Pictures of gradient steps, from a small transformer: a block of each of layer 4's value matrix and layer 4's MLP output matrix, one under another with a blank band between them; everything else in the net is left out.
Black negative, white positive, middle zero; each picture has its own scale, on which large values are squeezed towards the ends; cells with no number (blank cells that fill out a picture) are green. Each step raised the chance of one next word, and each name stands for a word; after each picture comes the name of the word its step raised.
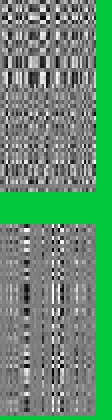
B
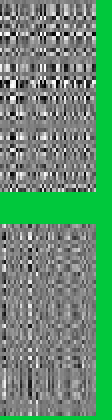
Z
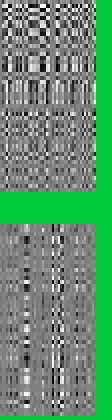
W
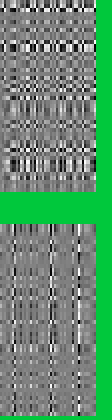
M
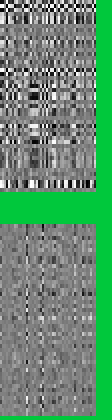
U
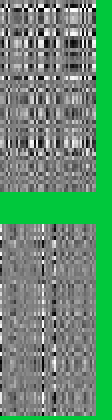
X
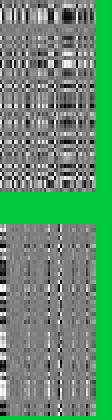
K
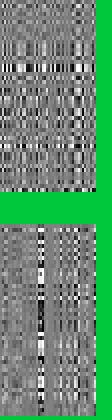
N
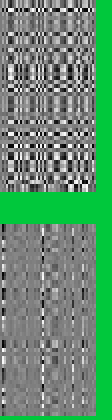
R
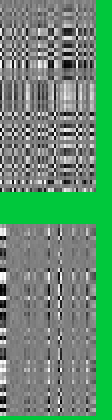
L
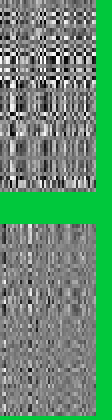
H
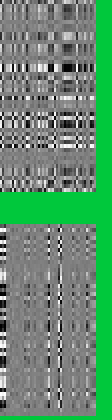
N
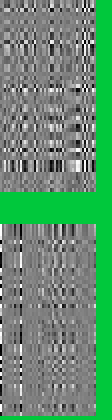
M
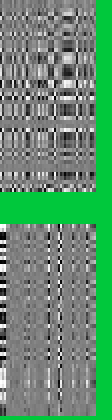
Z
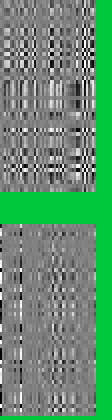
L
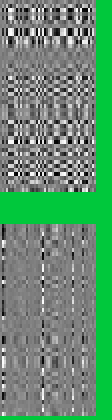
X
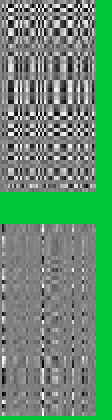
W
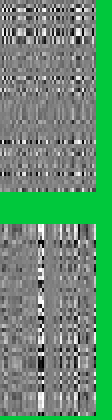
X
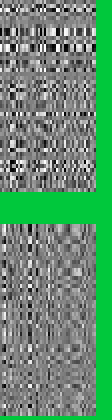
M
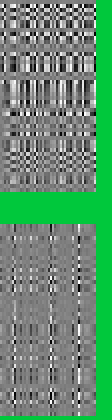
W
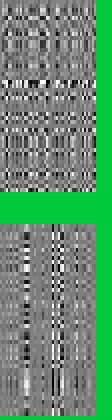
Z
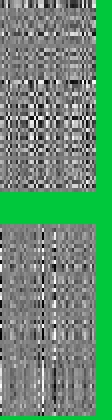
Z
